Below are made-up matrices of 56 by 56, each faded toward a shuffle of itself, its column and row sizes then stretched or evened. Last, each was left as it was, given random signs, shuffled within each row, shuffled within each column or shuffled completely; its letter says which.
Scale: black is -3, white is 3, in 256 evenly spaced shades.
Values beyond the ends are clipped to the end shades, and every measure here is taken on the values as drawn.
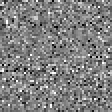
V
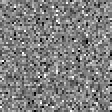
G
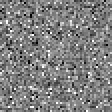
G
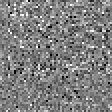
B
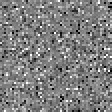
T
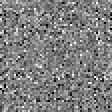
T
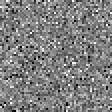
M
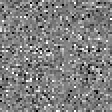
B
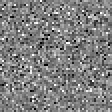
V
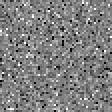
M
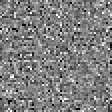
B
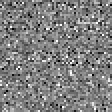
V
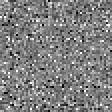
V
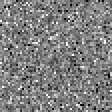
M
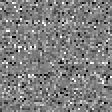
V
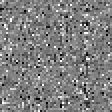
T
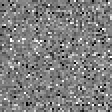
T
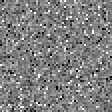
M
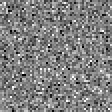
M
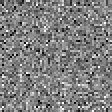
B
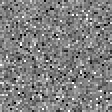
M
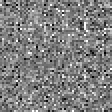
B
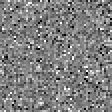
G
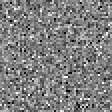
M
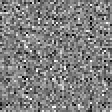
T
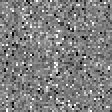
G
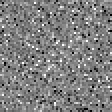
M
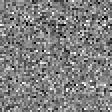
V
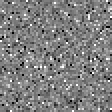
M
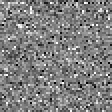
V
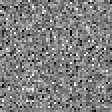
B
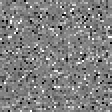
V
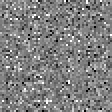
T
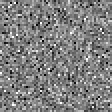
M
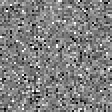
G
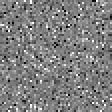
G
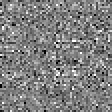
B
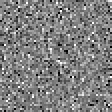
G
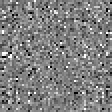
B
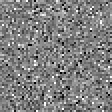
G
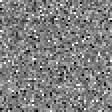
M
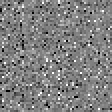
G
